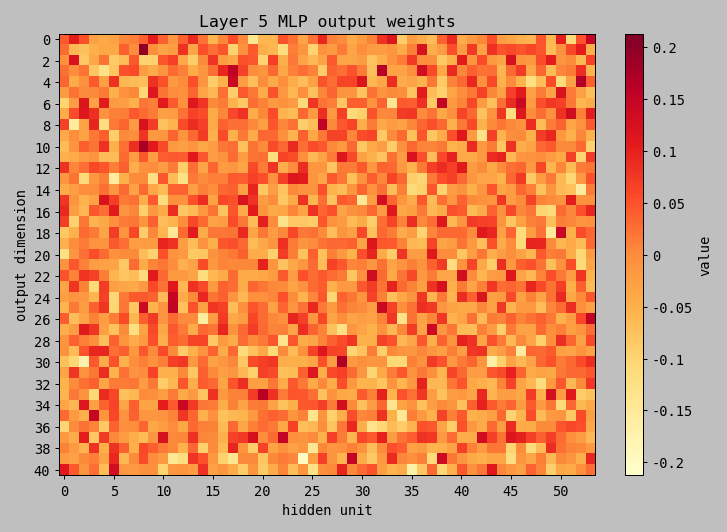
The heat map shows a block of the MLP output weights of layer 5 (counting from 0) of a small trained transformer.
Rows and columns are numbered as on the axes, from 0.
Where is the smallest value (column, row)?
24, 39
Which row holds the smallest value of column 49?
18
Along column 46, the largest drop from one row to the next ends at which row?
29
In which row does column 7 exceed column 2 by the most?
30
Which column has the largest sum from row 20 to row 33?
11
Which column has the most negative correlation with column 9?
15
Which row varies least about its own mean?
12
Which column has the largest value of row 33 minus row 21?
49
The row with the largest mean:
37
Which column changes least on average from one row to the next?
16
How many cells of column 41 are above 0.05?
9
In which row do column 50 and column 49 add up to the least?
40
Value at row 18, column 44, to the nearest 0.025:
-0.025
